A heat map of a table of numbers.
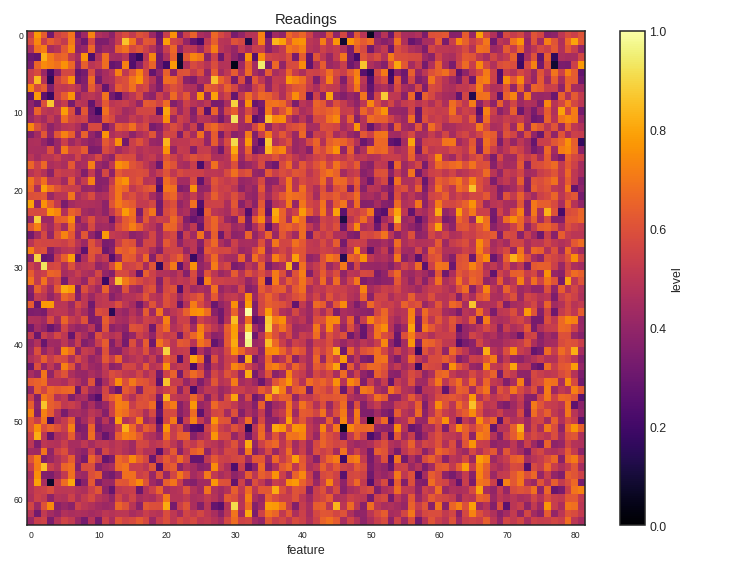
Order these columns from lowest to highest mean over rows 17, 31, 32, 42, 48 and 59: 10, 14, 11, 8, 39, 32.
11, 8, 10, 39, 32, 14
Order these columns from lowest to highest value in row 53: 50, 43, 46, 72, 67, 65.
72, 50, 67, 46, 43, 65
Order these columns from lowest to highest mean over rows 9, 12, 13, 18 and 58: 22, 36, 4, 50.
50, 22, 4, 36
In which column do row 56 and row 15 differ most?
30
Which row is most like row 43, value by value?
41
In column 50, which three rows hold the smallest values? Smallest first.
50, 0, 5
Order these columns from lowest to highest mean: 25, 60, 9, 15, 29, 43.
25, 9, 29, 15, 43, 60
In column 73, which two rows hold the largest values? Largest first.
36, 8
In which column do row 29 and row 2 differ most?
2
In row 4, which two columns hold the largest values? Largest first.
34, 49
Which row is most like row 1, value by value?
51
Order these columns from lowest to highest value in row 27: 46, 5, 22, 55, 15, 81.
46, 22, 55, 5, 15, 81
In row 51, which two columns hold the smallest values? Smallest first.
46, 32
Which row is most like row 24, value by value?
29
